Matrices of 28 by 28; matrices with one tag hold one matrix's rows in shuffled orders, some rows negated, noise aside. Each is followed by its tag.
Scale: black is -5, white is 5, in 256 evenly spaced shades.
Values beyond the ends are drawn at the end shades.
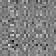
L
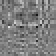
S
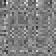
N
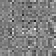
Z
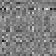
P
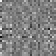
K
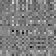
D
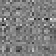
P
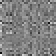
K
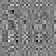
L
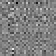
L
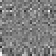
K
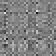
N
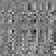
Z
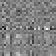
P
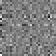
K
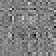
Z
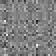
N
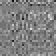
D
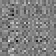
L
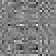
S
